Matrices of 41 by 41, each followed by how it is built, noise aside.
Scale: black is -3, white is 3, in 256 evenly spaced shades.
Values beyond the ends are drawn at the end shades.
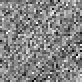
Hankel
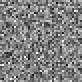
repeating rows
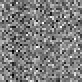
repeating rows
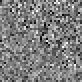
upper triangular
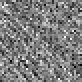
Toeplitz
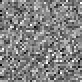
Hankel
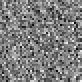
repeating rows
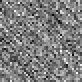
Toeplitz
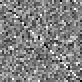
diagonal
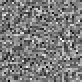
repeating rows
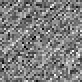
Hankel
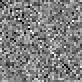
diagonal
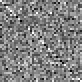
diagonal
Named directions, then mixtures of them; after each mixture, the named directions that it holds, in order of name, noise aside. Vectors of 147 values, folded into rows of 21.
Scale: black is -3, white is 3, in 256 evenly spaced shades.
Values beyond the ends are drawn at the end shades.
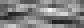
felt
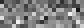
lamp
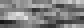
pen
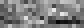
felt, lamp, pen.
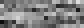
lamp, pen.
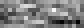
felt, lamp, pen.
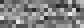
lamp, pen.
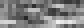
felt, pen.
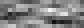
felt.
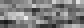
pen.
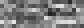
felt, lamp, pen.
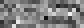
felt, lamp, pen.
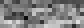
lamp, pen.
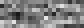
lamp, pen.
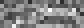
felt, lamp.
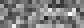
felt, lamp.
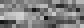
lamp, pen.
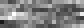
felt, pen.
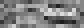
felt, lamp, pen.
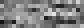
felt, lamp, pen.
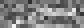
felt, lamp.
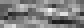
felt.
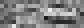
felt, lamp, pen.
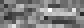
felt, lamp.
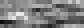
pen.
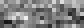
lamp, pen.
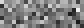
lamp.
